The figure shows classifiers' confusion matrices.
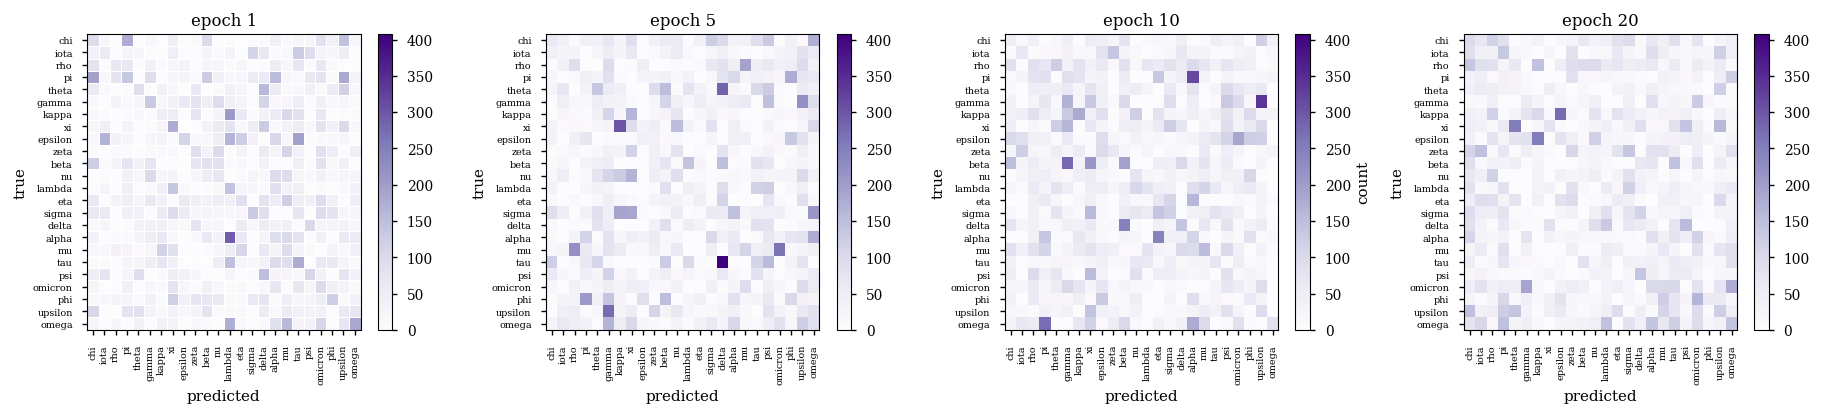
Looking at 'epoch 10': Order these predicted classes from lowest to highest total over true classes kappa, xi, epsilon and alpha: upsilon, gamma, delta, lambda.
lambda, delta, upsilon, gamma
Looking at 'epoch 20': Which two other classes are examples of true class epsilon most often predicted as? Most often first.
kappa, nu
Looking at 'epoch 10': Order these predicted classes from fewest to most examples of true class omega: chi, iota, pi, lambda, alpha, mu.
lambda, chi, iota, mu, alpha, pi
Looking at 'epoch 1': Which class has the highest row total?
pi
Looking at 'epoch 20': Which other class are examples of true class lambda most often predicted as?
sigma
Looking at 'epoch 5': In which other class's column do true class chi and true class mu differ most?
omicron
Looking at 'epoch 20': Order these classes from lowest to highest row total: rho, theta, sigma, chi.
theta, sigma, chi, rho
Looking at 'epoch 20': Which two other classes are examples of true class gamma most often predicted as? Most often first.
omicron, alpha
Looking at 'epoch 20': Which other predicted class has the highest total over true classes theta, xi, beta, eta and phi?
upsilon
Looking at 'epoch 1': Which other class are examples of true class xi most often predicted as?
delta
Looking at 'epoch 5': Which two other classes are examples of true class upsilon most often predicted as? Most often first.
gamma, zeta
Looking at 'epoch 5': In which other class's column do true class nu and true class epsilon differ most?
xi
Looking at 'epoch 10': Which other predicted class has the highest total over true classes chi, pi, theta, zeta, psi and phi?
alpha
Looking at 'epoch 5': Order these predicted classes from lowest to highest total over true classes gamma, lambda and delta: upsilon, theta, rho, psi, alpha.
rho, alpha, theta, upsilon, psi
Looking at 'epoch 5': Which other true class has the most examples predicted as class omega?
sigma
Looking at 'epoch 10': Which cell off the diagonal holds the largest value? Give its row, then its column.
gamma, upsilon
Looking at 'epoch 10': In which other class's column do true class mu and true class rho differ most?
theta
